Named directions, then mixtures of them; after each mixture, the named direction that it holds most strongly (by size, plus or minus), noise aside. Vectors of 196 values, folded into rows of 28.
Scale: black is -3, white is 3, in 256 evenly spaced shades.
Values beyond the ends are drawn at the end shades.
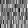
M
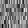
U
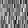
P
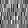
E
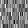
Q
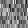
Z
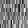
M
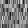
U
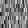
U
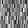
P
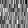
Z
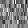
Z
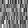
U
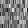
Z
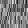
Z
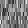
Z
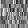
Z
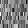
Q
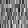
M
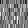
P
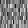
M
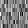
Q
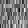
M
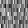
M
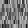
U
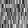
U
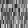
M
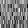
M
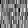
M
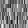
E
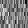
P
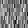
P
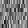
U
